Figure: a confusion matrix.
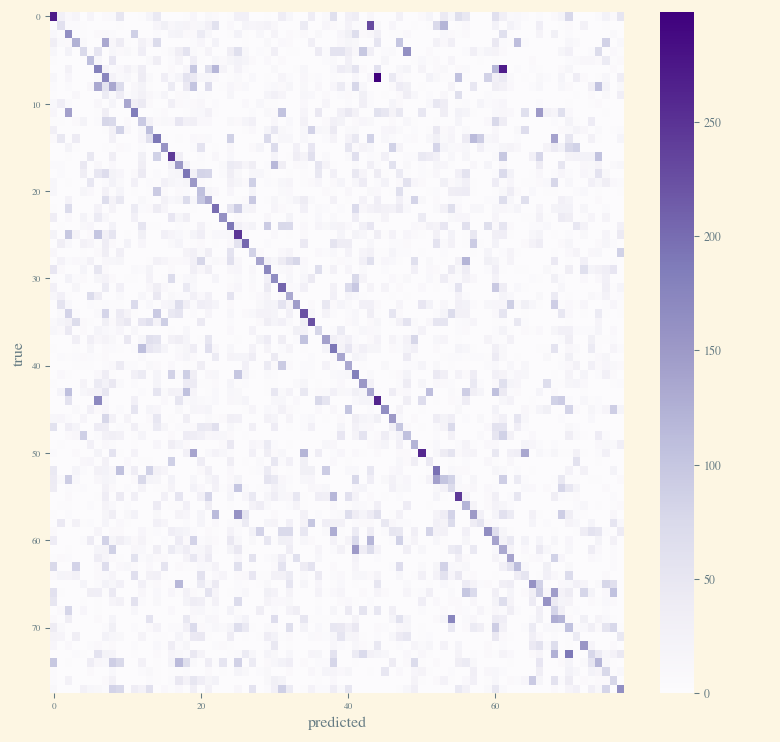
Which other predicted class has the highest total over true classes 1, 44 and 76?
43
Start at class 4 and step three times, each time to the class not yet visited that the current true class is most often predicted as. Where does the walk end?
41
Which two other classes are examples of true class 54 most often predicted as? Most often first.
25, 69
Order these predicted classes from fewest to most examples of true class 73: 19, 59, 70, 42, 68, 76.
59, 76, 19, 42, 68, 70
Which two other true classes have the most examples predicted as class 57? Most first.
14, 26
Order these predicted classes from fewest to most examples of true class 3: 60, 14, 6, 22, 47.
6, 22, 60, 14, 47
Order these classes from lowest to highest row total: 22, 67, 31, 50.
67, 31, 22, 50
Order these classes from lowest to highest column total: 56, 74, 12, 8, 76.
76, 74, 12, 56, 8
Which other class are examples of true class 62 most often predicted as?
68
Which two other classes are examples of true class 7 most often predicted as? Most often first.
44, 55
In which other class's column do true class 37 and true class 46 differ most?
34
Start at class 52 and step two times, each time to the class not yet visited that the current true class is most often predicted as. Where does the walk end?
55
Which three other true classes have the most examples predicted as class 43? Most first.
1, 60, 14
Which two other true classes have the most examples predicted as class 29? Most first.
24, 14
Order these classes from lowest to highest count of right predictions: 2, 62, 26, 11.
62, 2, 11, 26
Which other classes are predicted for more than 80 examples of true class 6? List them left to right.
19, 22, 60, 61
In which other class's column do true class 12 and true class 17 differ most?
30
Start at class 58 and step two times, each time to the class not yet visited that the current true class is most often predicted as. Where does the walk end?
15
